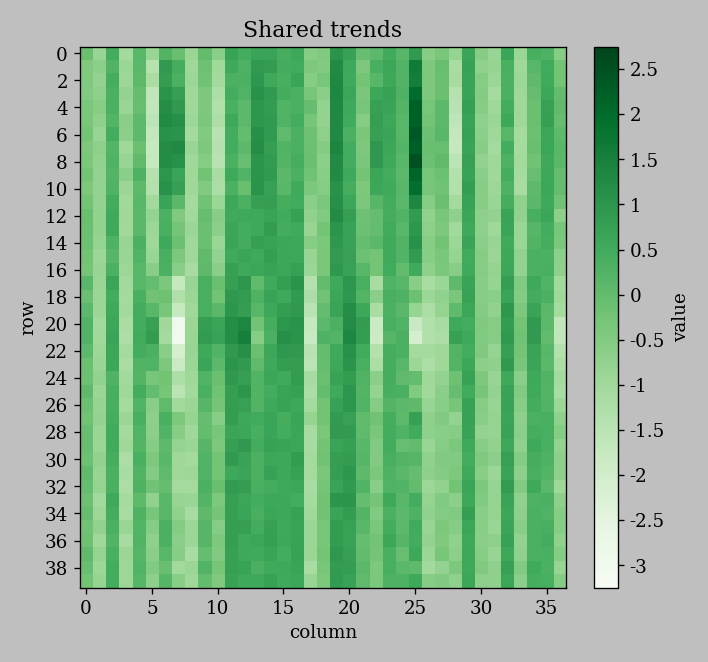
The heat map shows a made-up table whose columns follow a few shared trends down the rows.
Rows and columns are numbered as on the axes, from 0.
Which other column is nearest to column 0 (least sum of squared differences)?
18
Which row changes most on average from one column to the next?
21
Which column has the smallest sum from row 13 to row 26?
7
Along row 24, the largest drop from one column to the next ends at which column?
17
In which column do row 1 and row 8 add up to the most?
25
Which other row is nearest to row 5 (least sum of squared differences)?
4
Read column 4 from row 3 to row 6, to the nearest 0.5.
0 0 0 0
